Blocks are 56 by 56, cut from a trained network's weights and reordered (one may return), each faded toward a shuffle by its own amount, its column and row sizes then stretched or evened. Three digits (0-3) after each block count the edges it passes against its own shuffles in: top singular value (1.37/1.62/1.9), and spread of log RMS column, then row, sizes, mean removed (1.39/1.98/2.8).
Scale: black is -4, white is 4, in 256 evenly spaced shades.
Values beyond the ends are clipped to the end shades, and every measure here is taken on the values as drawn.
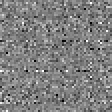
0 1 2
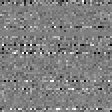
2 0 3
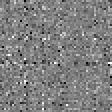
0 2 2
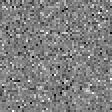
1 0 0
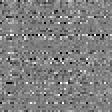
3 0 3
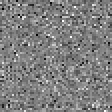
2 0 1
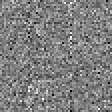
1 1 0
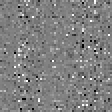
0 2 1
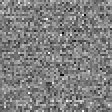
0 1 0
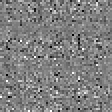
0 2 2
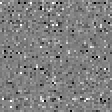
0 1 2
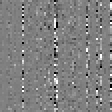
2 3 0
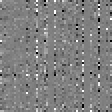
2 3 1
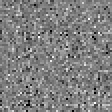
2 1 1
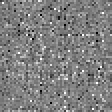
1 1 0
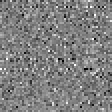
2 0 1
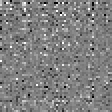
2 2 1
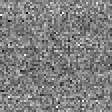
0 0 1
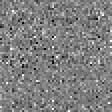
1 1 1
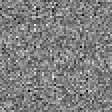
1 0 0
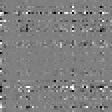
2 2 3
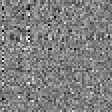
2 1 1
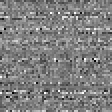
1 0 3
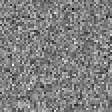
1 0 0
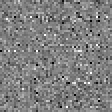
0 1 2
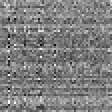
3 2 0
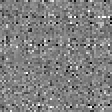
2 1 2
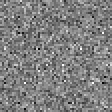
1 0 1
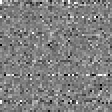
1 1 2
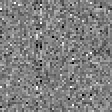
0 1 0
